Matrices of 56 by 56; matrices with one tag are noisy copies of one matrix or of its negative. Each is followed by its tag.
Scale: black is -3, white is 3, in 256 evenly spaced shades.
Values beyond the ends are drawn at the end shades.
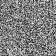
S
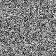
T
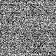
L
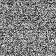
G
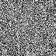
S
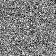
T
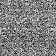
G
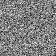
T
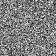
S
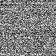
L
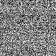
G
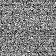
L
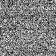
G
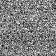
G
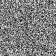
S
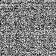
L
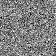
T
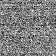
L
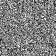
S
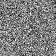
T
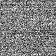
L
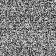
G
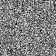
S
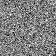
T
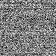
L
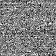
L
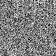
S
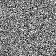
T
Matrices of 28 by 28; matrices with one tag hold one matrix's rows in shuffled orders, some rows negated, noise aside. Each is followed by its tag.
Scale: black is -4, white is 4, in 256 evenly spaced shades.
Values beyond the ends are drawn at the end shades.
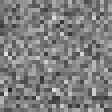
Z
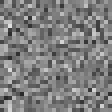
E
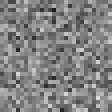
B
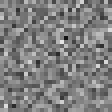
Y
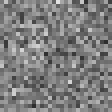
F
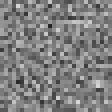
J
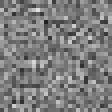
F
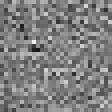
F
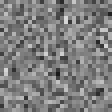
Y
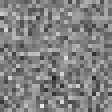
Z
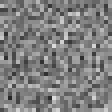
Z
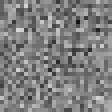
J
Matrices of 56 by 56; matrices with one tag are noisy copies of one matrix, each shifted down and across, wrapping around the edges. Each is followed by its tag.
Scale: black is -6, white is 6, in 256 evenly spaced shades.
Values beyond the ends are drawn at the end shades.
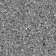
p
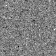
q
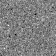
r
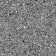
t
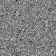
q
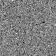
r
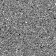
t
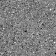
r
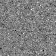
q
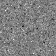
p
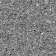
q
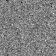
p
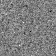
r
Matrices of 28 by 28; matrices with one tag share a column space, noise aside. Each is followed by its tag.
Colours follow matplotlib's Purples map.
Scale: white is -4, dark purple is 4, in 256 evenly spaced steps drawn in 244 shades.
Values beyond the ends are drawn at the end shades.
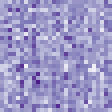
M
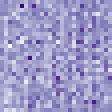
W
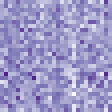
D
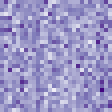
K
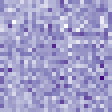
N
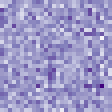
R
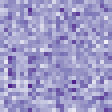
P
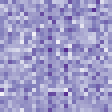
K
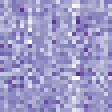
N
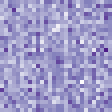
P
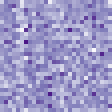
D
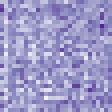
P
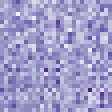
K
